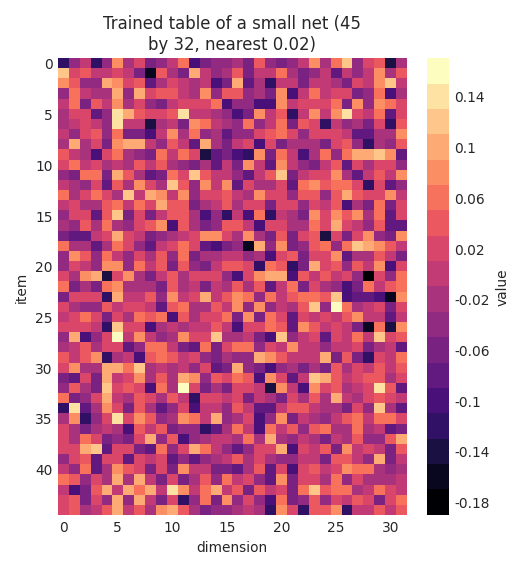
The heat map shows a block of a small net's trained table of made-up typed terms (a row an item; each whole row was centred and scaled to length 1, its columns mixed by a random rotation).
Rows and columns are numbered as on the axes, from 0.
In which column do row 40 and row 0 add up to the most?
26
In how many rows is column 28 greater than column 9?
16
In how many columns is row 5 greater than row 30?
19
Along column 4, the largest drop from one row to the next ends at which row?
21
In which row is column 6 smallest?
36
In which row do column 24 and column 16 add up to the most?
31
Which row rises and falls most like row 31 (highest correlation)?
20
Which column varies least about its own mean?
23
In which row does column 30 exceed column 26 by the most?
2
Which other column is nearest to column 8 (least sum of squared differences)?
15
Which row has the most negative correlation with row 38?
33
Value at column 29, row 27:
0.12
